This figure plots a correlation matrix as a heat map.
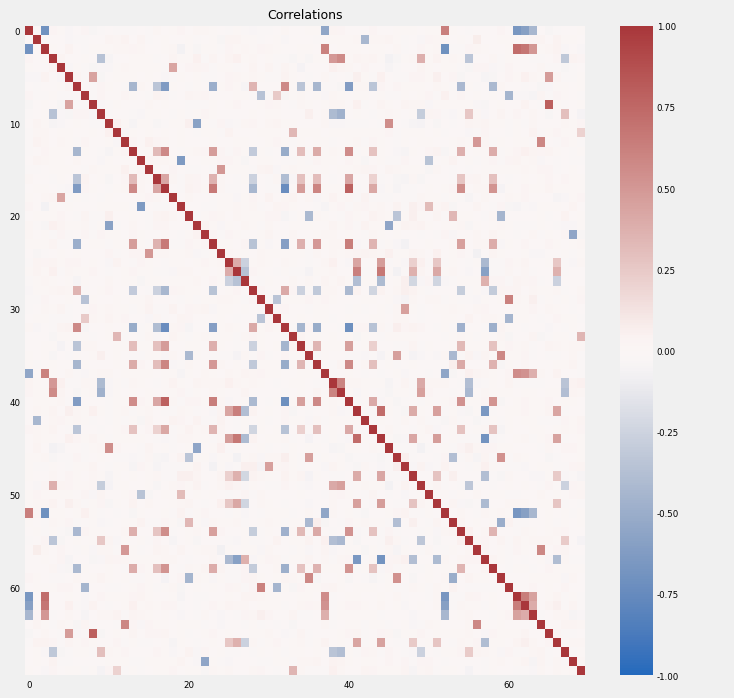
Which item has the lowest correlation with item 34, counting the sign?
32
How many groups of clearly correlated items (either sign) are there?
16
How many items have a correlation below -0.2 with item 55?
4
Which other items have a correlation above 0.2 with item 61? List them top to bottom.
2, 37, 62, 63
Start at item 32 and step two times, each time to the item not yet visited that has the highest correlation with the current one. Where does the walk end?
28
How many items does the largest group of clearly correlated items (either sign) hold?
13
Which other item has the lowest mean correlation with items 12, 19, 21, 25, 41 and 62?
57
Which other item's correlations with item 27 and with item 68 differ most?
22
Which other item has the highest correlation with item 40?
17
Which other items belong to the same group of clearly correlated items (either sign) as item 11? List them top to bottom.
33, 69
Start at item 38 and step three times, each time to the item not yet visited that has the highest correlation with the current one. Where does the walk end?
49
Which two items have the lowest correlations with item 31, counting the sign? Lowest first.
60, 29
